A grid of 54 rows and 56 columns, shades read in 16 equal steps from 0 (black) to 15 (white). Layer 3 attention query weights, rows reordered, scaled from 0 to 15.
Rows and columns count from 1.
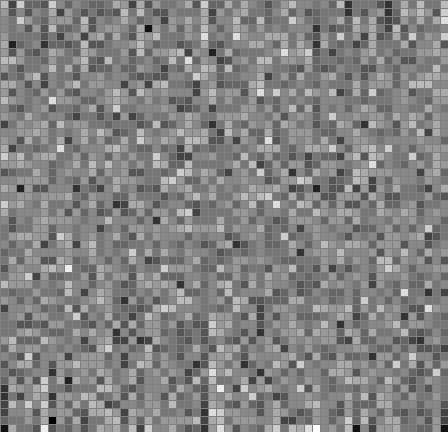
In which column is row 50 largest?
32
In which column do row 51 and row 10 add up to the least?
1
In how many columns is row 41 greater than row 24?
26
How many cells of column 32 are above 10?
3
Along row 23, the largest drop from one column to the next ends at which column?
47
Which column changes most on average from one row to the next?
54
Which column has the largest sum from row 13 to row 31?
8
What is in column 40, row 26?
6
